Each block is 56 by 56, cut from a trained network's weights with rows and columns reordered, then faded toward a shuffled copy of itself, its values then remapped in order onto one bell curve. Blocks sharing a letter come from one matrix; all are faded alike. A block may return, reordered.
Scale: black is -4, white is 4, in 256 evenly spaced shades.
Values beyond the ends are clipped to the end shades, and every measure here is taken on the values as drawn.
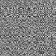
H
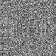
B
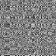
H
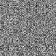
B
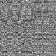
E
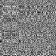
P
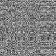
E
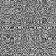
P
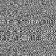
P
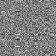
P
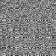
P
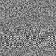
P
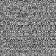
E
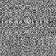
H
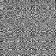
H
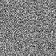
B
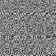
H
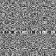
H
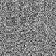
B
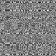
P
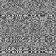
H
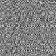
H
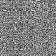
B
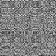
E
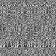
P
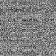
E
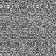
E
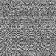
E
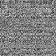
E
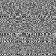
P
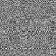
P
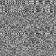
P
